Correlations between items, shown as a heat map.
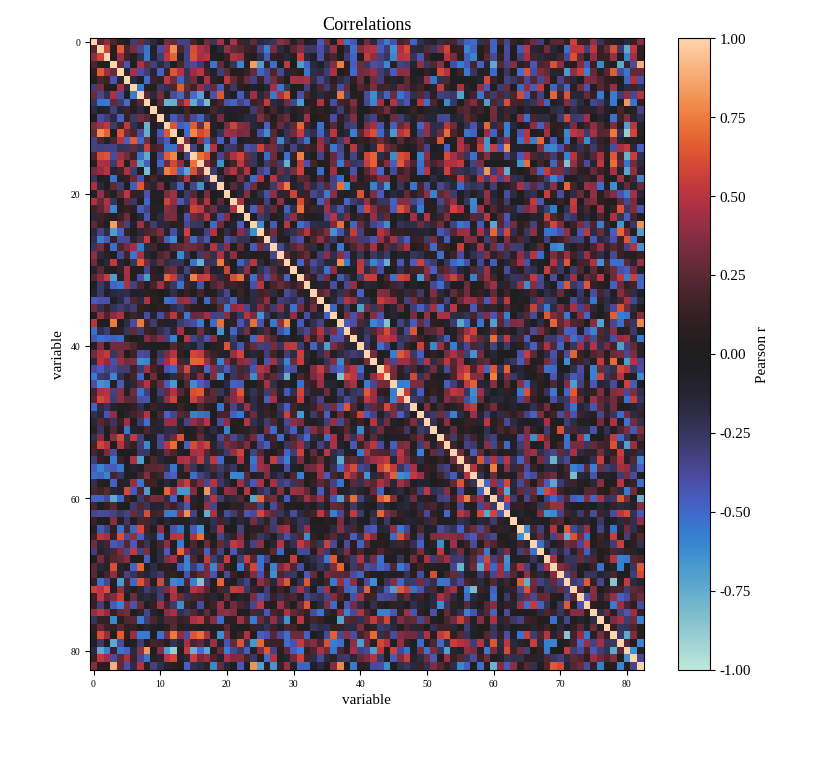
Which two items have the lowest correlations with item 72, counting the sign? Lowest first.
57, 45
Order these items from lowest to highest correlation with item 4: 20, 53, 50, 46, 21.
21, 50, 20, 46, 53
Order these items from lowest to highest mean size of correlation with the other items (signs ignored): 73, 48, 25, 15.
48, 73, 25, 15
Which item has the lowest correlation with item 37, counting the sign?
44
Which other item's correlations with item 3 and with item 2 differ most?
31
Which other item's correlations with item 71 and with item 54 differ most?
16
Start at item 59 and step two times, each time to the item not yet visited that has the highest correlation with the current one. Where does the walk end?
11
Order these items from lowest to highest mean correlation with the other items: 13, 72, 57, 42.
57, 13, 72, 42
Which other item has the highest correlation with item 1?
12
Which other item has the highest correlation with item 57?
45
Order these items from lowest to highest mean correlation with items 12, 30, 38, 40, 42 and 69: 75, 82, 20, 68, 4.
82, 75, 4, 20, 68
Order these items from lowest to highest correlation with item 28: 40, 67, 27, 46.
67, 27, 40, 46
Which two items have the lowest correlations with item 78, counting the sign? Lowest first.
71, 80
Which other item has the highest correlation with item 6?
13
